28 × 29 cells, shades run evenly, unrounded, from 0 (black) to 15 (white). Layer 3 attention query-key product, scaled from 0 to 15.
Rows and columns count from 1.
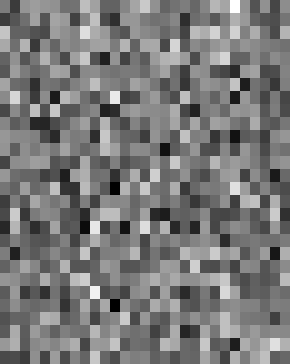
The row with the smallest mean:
18
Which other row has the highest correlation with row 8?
11
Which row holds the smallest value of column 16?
17
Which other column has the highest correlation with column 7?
12
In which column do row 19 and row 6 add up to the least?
23
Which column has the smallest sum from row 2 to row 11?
27
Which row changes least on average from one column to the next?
19
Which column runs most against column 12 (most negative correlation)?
24
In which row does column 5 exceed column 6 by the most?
8
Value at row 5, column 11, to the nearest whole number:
2
